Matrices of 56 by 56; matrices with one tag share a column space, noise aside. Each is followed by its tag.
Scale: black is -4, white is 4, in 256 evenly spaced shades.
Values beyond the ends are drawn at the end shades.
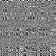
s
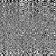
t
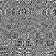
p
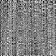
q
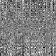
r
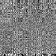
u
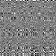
s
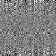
t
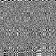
s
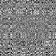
p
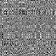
p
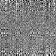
t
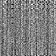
q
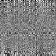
t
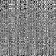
q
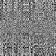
r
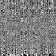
u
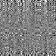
t
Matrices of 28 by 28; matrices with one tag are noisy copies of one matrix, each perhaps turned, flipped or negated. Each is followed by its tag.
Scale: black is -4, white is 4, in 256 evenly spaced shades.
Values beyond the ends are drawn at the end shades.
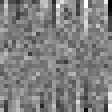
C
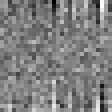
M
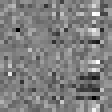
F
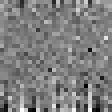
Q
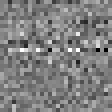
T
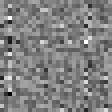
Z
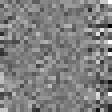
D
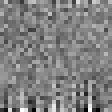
Q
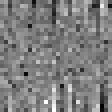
M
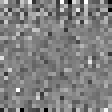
D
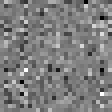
Z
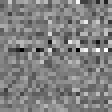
T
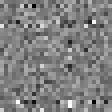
Z
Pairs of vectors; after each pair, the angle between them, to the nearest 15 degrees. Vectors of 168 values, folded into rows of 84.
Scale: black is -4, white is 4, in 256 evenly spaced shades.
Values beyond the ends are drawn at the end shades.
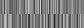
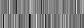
75 degrees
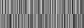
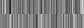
150 degrees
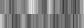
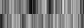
165 degrees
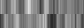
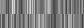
60 degrees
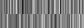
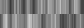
105 degrees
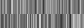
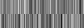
75 degrees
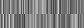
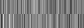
45 degrees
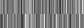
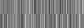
30 degrees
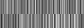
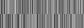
75 degrees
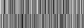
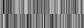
90 degrees
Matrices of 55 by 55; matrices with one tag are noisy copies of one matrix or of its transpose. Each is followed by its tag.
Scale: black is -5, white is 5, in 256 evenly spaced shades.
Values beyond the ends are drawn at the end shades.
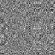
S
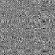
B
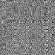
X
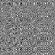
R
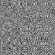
R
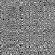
X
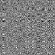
R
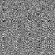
R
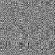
B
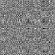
B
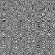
R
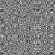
S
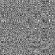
B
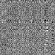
X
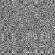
S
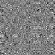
S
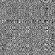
X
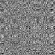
S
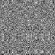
S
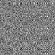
R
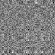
S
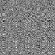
R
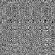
X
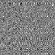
R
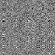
R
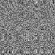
S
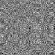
S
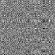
B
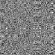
S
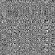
X
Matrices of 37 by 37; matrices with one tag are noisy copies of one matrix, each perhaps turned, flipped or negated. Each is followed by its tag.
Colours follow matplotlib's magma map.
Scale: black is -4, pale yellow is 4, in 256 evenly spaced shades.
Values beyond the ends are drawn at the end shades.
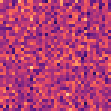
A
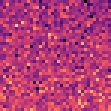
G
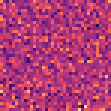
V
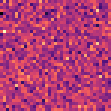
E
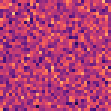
V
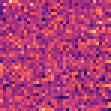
A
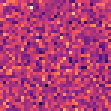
V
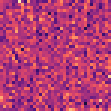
A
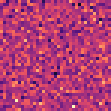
V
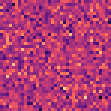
E
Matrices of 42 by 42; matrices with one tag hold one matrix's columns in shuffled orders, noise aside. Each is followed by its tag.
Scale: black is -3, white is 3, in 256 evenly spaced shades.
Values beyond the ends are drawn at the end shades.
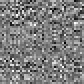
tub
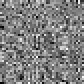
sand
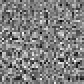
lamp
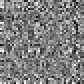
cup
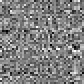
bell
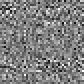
tub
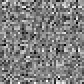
cup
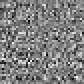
lamp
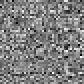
bell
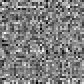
cup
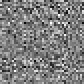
tub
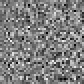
lamp
